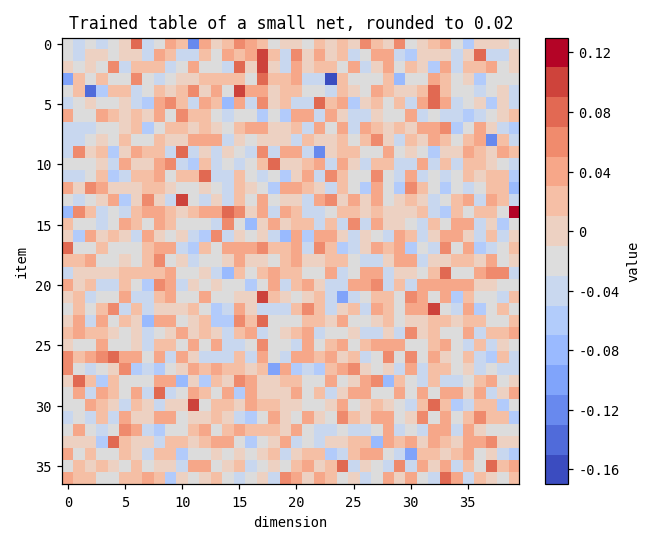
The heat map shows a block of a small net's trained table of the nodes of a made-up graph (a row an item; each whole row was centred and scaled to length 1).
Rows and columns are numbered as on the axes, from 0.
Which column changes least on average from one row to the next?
28
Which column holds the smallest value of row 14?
0
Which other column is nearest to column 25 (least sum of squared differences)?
34
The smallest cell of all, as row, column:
3, 23
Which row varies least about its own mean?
18
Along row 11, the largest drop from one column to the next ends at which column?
13
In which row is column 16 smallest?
15
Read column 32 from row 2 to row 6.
-0.06 0.04 0.08 0.08 -0.02
